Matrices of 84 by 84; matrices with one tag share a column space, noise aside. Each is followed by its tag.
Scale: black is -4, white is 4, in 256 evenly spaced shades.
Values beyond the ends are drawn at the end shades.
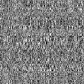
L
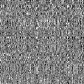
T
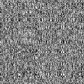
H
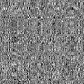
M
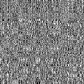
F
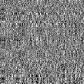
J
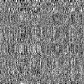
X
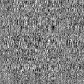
L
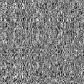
H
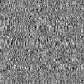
L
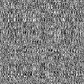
H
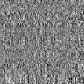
J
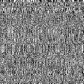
X
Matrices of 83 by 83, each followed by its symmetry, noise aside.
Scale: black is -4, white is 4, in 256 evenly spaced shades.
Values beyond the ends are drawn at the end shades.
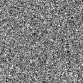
no symmetry.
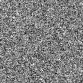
symmetric.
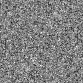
same after a half turn.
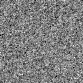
symmetric.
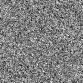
same after a half turn.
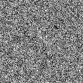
symmetric across the other diagonal.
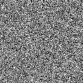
no symmetry.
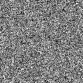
no symmetry.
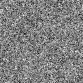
symmetric.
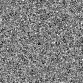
symmetric across the other diagonal.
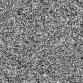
antisymmetric.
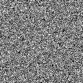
same after a half turn.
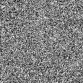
no symmetry.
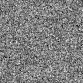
same after a half turn.
